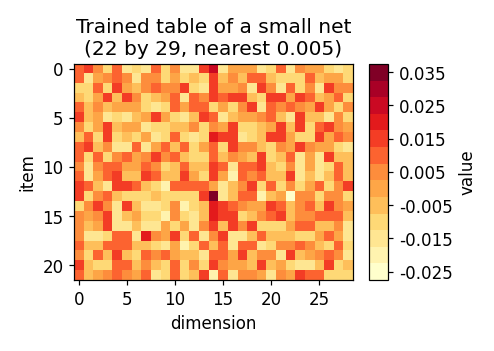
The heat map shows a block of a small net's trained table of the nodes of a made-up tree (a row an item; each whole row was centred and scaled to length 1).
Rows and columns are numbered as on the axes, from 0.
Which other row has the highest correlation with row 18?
21
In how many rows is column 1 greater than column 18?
6
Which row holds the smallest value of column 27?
0
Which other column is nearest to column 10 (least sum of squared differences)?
5
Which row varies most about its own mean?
13
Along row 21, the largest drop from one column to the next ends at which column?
14
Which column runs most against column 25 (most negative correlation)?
8
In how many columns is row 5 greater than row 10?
10
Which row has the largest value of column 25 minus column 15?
12
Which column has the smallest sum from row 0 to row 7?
11
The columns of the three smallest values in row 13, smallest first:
22, 19, 15
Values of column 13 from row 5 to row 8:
0.015 -0.01 -0.01 0
